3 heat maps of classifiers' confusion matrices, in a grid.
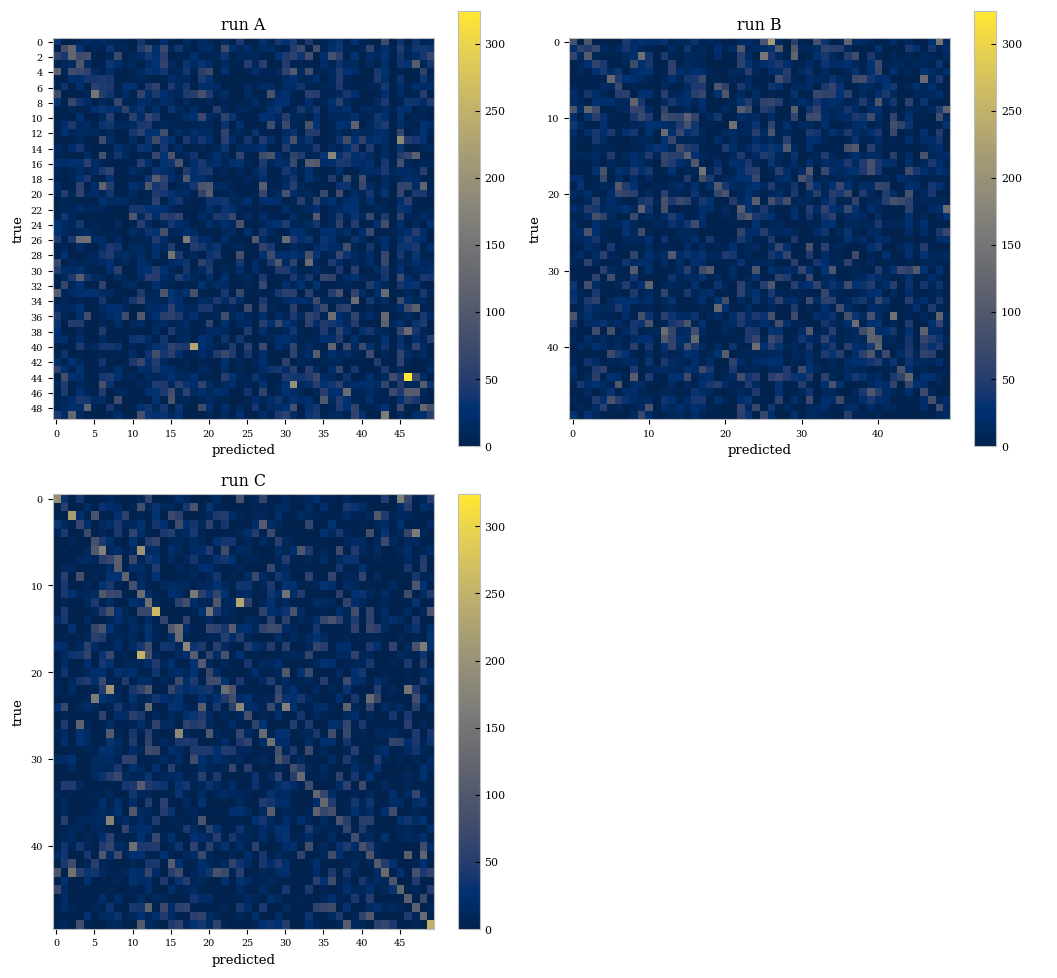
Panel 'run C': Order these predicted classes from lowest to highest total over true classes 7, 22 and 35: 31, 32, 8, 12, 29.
32, 31, 29, 8, 12
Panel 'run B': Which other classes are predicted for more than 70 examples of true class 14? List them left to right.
28, 36, 37
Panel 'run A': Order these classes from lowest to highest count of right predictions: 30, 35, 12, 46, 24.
12, 30, 35, 24, 46
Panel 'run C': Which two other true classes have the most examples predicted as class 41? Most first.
23, 48
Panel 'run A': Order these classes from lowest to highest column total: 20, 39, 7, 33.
7, 20, 39, 33
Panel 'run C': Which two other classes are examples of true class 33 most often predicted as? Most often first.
11, 40
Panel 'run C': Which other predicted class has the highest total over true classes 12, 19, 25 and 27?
24
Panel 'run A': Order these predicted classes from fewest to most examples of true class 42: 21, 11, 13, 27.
21, 27, 13, 11
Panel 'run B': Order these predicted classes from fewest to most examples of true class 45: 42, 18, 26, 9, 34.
26, 9, 18, 42, 34
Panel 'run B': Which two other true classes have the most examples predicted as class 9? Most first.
2, 22
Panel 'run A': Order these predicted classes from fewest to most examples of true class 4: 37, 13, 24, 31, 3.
24, 13, 37, 3, 31
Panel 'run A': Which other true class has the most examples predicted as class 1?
44
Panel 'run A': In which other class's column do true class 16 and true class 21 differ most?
33
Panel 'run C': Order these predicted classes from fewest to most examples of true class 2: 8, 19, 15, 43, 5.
19, 8, 43, 15, 5
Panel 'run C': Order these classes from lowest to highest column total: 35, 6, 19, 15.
35, 15, 19, 6
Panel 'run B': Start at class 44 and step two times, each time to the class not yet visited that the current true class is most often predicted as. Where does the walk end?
40
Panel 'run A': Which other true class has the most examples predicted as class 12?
19
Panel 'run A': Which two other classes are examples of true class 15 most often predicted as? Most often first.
36, 47
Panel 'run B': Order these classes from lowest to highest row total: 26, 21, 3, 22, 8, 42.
26, 42, 3, 8, 22, 21
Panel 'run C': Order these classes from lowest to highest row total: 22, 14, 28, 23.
14, 28, 23, 22
